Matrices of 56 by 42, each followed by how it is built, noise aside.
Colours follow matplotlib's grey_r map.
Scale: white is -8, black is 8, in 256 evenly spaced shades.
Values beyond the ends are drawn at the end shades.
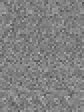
repeating columns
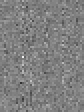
uneven columns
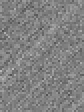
Hankel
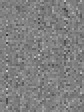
uneven columns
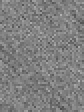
Toeplitz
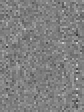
uneven columns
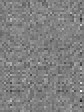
low rank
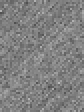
Hankel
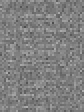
blocks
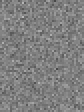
noise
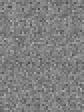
repeating columns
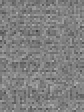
blocks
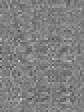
low rank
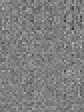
low rank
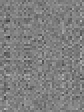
low rank
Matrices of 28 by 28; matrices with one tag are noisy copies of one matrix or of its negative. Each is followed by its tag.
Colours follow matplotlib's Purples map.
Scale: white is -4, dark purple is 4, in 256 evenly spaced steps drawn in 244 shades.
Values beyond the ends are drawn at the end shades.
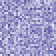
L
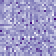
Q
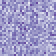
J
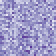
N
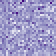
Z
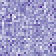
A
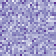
J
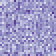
A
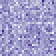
L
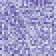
L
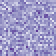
Z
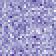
L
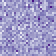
J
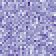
J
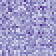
Z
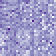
N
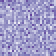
Q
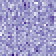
J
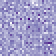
L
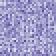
A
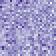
N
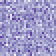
A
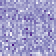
A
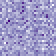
Z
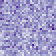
N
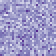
N
